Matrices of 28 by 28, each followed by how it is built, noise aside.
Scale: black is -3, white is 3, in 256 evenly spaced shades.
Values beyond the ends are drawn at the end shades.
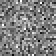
noise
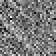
Toeplitz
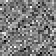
Hankel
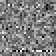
uneven rows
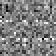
low rank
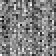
blocks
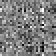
low rank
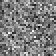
noise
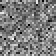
Hankel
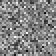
Toeplitz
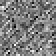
Hankel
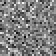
noise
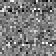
uneven rows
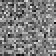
blocks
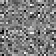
low rank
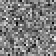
noise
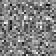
low rank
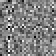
low rank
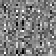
low rank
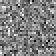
noise
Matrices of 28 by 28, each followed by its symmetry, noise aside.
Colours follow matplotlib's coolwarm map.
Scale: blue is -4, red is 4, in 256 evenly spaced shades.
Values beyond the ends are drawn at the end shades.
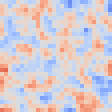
antisymmetric.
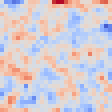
no symmetry.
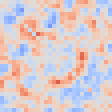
symmetric.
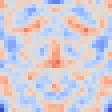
mirrored left to right.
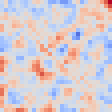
symmetric across the other diagonal.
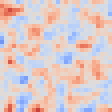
no symmetry.
